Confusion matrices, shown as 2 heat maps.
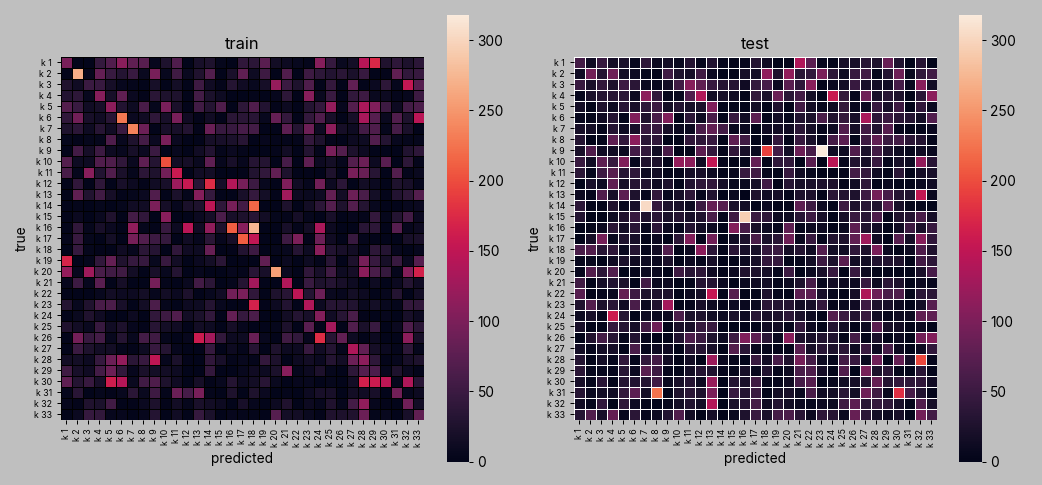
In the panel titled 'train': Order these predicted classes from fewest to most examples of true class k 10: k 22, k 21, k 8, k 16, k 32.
k 22, k 16, k 32, k 21, k 8
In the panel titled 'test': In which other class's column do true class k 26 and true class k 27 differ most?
k 20
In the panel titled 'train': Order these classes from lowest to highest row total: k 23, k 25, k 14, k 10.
k 25, k 23, k 14, k 10
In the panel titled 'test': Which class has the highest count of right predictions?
k 10
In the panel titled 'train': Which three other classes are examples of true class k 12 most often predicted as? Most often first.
k 14, k 16, k 11
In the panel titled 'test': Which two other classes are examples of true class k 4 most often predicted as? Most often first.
k 24, k 12
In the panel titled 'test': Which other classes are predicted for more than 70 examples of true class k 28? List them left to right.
k 13, k 21, k 30, k 32
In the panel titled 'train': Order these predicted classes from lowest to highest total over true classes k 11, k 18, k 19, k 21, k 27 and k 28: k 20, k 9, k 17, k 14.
k 17, k 20, k 14, k 9
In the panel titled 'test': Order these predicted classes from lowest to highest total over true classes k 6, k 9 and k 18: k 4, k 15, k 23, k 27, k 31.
k 31, k 4, k 15, k 27, k 23
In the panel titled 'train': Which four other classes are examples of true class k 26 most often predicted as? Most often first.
k 24, k 13, k 14, k 32
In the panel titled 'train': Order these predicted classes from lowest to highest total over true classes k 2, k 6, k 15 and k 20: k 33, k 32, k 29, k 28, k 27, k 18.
k 27, k 18, k 29, k 32, k 28, k 33
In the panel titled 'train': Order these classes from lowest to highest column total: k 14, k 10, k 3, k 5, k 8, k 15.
k 15, k 3, k 8, k 10, k 5, k 14
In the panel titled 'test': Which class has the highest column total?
k 13
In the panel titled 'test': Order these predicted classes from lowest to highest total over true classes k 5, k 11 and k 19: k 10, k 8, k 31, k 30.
k 31, k 10, k 8, k 30
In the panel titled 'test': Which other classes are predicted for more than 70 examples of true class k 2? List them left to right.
k 4, k 18, k 20, k 23, k 30
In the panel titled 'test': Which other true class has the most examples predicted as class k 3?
k 17
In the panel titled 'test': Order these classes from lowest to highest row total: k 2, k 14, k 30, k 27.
k 27, k 30, k 14, k 2
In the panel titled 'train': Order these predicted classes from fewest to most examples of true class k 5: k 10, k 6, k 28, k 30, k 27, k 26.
k 26, k 6, k 30, k 27, k 10, k 28
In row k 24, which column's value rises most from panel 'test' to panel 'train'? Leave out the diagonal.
k 16
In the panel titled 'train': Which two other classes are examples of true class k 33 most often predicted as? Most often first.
k 28, k 20
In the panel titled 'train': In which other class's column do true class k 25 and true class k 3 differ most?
k 20
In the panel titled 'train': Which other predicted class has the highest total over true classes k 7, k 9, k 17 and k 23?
k 18
